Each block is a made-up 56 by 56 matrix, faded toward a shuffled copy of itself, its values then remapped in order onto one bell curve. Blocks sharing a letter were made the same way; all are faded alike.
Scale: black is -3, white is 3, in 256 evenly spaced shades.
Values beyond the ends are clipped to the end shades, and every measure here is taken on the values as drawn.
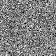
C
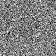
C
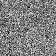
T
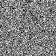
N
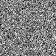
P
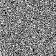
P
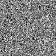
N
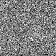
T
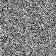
P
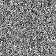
P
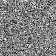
C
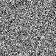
P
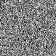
T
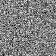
C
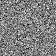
T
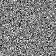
N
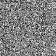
N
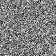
C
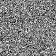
N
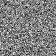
T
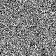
C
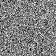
C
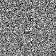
N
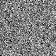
N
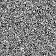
C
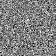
N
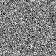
P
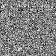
P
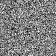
T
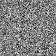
N
